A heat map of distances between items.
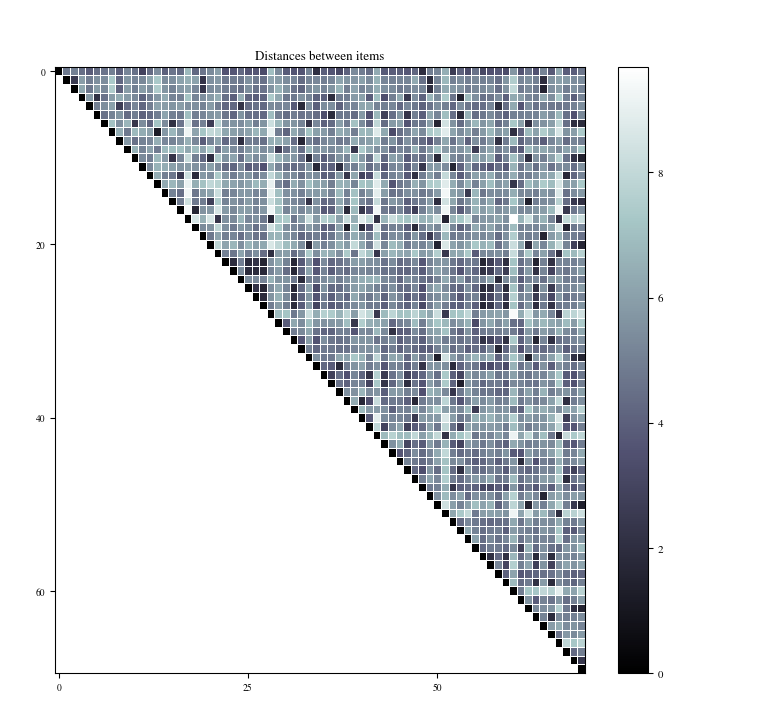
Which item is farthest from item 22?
60
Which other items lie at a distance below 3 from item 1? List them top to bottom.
2, 19, 49, 64
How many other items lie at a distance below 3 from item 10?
8
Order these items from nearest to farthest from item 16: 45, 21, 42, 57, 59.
45, 59, 57, 21, 42
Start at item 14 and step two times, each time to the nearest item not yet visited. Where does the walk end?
0
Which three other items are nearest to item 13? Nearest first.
7, 60, 44
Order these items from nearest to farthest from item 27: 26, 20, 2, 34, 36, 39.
26, 34, 36, 2, 39, 20
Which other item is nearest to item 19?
64
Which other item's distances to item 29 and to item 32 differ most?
8
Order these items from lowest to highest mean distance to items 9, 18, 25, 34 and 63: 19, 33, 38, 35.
38, 35, 19, 33
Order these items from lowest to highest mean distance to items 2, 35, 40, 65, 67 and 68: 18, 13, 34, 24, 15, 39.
18, 15, 34, 24, 39, 13
